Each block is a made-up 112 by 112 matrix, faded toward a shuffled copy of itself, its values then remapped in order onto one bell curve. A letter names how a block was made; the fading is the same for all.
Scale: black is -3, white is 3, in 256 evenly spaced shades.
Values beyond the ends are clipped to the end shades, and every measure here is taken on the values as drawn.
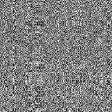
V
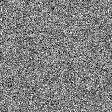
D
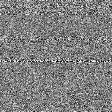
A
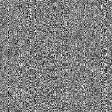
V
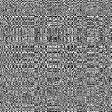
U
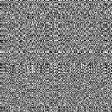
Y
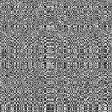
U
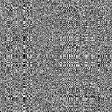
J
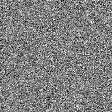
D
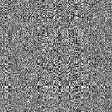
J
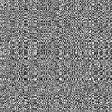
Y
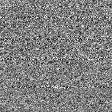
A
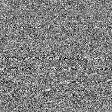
A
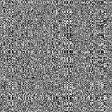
J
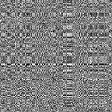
U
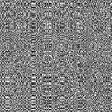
Y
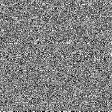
A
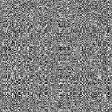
J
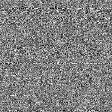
A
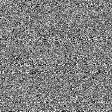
A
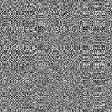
Y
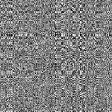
J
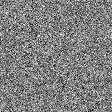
D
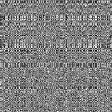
U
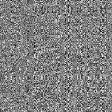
V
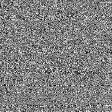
A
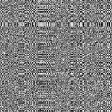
U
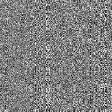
V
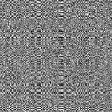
U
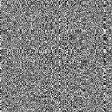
J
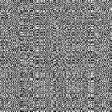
Y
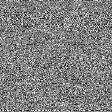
A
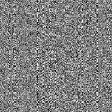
V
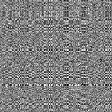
U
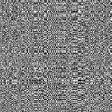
Y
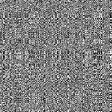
J
